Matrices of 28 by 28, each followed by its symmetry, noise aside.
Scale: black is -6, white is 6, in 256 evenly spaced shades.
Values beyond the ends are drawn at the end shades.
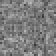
mirrored top to bottom.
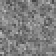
antisymmetric.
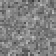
same after a half turn.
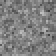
symmetric across the other diagonal.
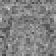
mirrored left to right.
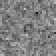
symmetric.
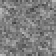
same after a half turn.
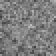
symmetric across the other diagonal.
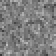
antisymmetric.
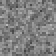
antisymmetric.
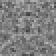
mirrored left to right.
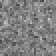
no symmetry.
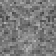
mirrored left to right.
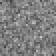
symmetric across the other diagonal.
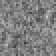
same after a half turn.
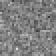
antisymmetric.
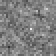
symmetric across the other diagonal.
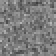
same after a half turn.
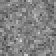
same after a half turn.
